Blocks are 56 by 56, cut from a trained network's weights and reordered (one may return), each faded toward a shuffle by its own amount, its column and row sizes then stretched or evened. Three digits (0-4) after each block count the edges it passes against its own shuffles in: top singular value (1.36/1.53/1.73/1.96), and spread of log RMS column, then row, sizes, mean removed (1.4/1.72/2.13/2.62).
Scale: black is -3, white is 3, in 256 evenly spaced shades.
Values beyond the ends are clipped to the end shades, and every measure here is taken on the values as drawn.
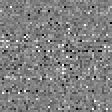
0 0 3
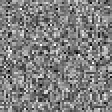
3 2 0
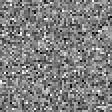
0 1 1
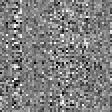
2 4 1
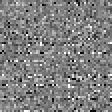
0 2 4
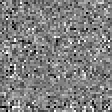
0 2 3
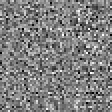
2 2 2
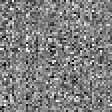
1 3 2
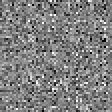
0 3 2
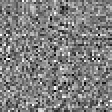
3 2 2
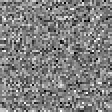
2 0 2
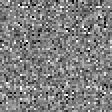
1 2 2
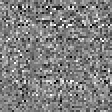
1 1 3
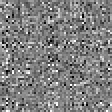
1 3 3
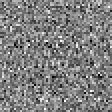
2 0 2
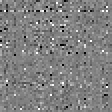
1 3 2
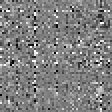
0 4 3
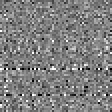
3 2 3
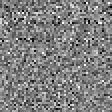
2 1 2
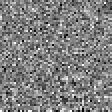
1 1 0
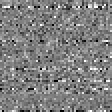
0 0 4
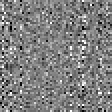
3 4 1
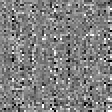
0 4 2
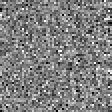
0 1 0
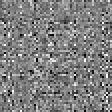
2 4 3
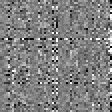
3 4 2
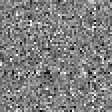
1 2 1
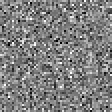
0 2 0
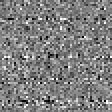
1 1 4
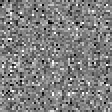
0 2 2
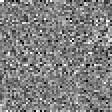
1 0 3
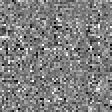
0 3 2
